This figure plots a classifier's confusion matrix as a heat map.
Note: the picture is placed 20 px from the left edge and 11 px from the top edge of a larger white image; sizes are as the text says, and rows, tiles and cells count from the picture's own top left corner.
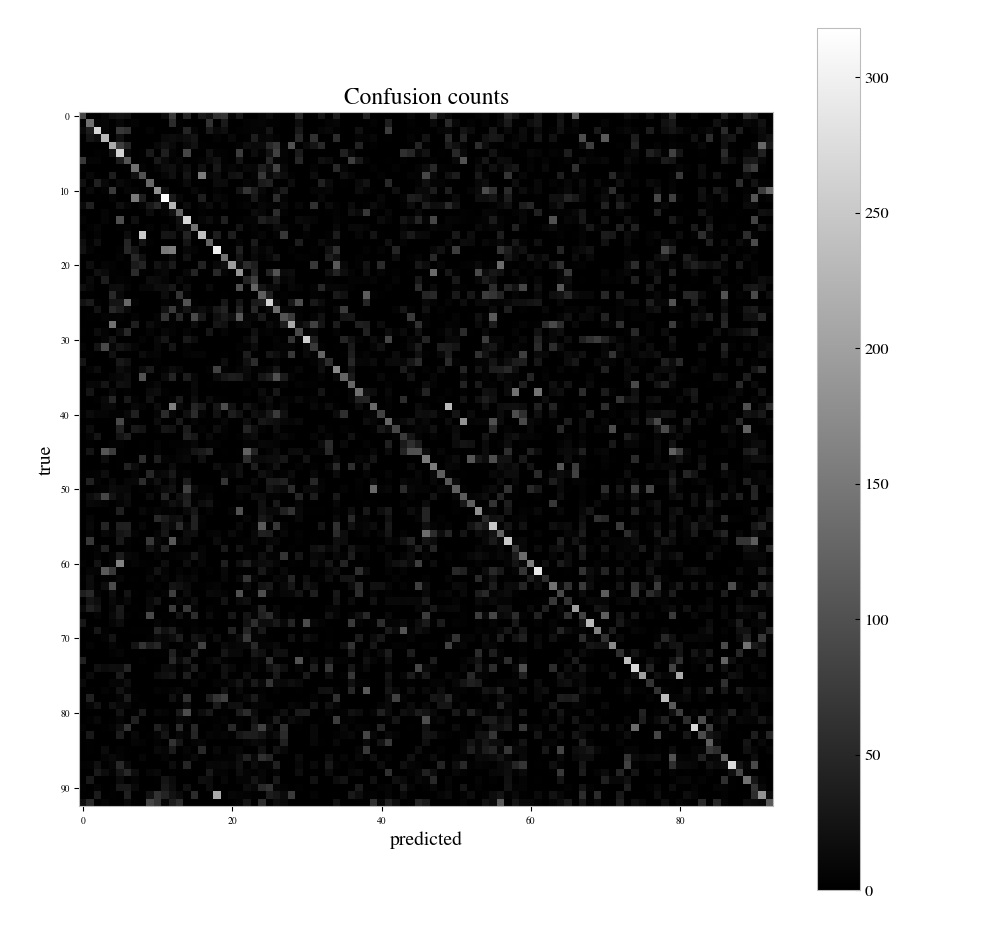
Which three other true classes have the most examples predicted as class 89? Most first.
71, 42, 39
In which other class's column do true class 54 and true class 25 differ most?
6
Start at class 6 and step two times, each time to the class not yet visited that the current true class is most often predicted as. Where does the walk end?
3
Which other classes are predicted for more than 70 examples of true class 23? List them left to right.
21, 59, 64
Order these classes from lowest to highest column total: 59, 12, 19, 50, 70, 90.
50, 19, 70, 59, 90, 12
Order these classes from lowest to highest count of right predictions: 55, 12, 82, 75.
75, 12, 55, 82
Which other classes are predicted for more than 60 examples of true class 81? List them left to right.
34, 46, 83
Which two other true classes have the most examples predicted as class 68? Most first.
4, 30
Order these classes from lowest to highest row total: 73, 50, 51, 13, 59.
13, 59, 51, 73, 50
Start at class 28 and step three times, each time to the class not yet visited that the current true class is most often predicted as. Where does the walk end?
18
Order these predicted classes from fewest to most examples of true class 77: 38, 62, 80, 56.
80, 62, 56, 38
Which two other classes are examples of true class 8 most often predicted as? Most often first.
16, 46
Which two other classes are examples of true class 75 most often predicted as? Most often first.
80, 36
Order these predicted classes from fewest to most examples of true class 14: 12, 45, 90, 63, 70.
12, 70, 45, 90, 63
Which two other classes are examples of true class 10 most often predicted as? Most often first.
92, 54
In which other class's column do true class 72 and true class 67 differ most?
70
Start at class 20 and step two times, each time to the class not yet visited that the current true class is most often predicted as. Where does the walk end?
46
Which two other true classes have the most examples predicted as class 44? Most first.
45, 27
